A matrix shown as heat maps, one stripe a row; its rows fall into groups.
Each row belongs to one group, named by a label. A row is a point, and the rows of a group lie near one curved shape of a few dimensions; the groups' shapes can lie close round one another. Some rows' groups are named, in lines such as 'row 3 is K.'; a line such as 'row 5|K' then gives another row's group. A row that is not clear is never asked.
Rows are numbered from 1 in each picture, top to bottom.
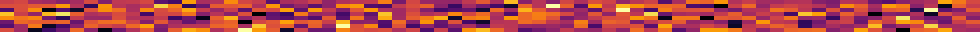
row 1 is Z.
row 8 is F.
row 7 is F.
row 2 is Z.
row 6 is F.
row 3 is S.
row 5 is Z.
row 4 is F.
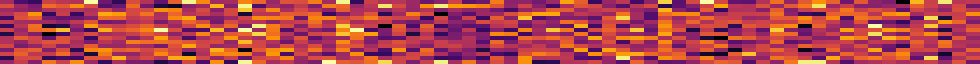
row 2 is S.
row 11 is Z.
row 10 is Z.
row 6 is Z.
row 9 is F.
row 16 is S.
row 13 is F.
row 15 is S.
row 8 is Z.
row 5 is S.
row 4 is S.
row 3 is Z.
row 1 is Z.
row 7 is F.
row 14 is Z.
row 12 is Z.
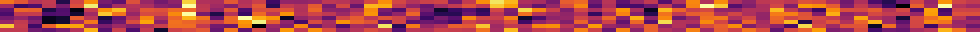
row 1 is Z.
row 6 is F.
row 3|S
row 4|S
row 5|F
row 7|F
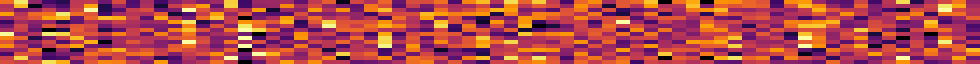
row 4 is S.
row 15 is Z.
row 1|Z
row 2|Z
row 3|Z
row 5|F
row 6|S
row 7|S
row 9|F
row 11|Z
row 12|F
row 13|S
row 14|F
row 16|F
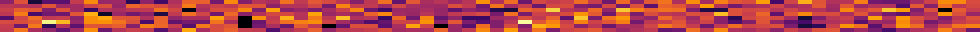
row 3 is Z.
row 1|Z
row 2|Z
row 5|F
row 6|F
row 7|S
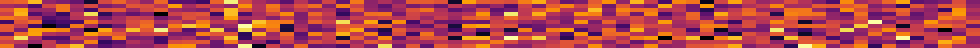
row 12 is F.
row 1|Z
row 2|Z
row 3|Z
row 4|Z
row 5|Z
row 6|F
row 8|Z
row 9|F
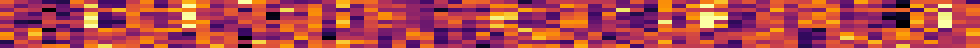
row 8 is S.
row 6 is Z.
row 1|F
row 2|Z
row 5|Z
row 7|Z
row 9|S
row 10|S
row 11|F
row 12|F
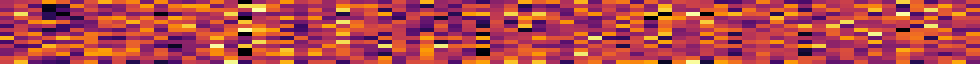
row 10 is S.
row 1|F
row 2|F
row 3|F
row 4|Z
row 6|Z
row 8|F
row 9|F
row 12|S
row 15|Z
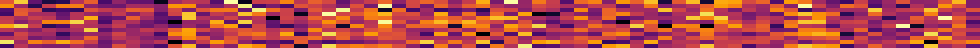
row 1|Z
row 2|F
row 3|F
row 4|S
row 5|Z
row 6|S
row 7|Z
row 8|Z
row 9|S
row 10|Z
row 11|S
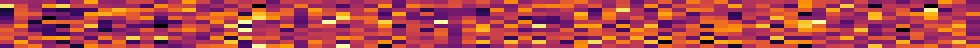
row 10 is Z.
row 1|Z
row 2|F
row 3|S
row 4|F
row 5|F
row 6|S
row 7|Z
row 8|F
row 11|Z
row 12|F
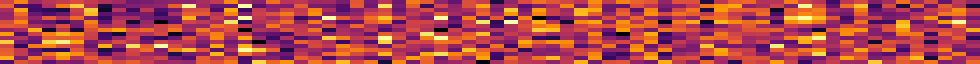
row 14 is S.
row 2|F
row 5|S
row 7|Z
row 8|S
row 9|S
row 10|S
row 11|F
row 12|Z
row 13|F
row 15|S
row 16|F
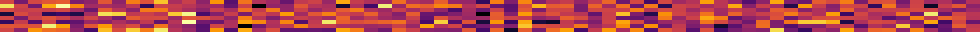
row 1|Z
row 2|F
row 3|Z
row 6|S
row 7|F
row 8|Z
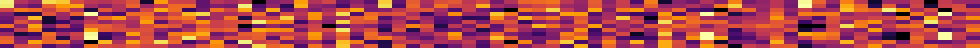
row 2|F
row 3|Z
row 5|S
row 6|F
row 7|S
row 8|F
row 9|Z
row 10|Z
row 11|Z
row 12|F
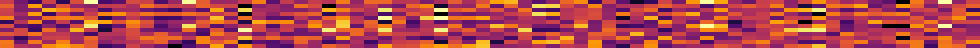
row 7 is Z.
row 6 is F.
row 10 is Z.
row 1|Z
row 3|S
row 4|S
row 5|S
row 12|S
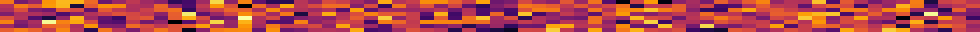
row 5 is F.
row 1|S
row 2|F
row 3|Z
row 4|S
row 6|S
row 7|Z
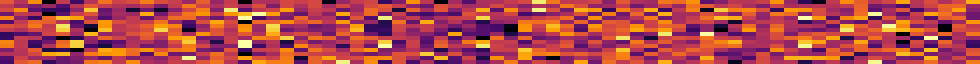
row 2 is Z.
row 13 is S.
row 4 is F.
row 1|S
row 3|Z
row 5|F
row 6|F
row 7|Z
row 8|Z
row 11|F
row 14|F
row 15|S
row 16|F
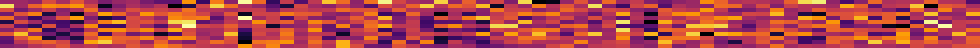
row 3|Z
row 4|S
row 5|F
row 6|S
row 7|Z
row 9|Z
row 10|S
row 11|F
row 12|Z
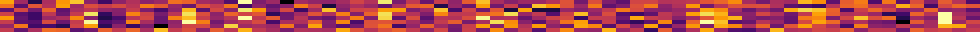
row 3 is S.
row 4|Z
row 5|F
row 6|Z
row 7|Z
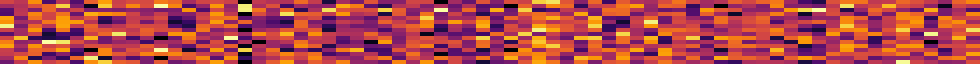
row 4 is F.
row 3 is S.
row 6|S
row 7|S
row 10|Z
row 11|F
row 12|S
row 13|Z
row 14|S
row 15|Z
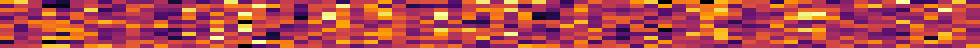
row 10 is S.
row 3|Z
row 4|S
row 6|F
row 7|Z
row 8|S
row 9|Z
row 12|F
